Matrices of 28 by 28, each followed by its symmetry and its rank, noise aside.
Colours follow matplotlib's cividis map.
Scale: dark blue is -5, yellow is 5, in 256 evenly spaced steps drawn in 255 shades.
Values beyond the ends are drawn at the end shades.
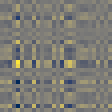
no symmetry, rank one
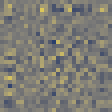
no symmetry, rank three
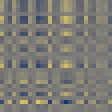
no symmetry, rank one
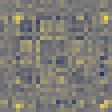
symmetric, rank three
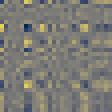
symmetric, rank one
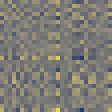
no symmetry, rank two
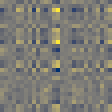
no symmetry, rank one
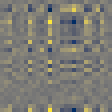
no symmetry, rank one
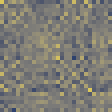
symmetric, rank three
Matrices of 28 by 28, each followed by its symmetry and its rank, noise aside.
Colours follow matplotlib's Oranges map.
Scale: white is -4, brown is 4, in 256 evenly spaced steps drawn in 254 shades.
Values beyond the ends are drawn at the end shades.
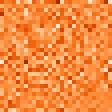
no symmetry, rank six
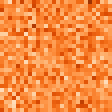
antisymmetric, rank eight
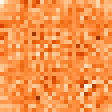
symmetric, rank six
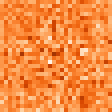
no symmetry, rank six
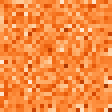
symmetric, rank eight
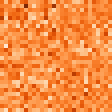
no symmetry, rank eight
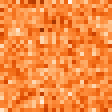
no symmetry, rank seven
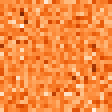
antisymmetric, rank six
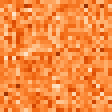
no symmetry, rank eight
